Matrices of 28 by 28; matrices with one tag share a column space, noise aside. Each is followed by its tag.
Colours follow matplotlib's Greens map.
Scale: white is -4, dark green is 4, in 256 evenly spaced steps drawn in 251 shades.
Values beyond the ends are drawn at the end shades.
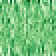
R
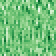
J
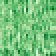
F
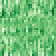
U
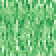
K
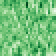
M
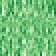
U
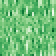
U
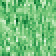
K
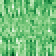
U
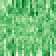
U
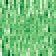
U
